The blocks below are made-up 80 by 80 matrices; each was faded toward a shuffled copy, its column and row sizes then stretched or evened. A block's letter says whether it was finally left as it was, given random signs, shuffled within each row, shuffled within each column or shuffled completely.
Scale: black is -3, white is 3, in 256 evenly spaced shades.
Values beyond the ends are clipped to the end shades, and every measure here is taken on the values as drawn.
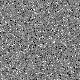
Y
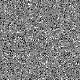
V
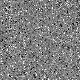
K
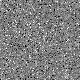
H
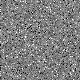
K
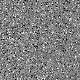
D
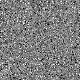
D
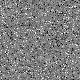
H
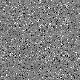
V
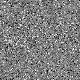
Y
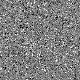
D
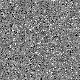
K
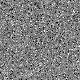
K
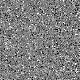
D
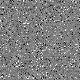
V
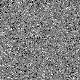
Y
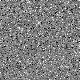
Y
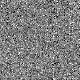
D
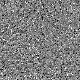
K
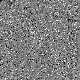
K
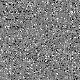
D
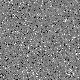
H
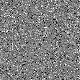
K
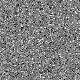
K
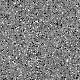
K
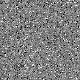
D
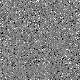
D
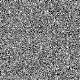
D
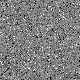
K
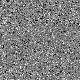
Y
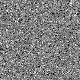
Y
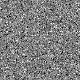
D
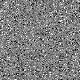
V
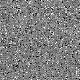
V
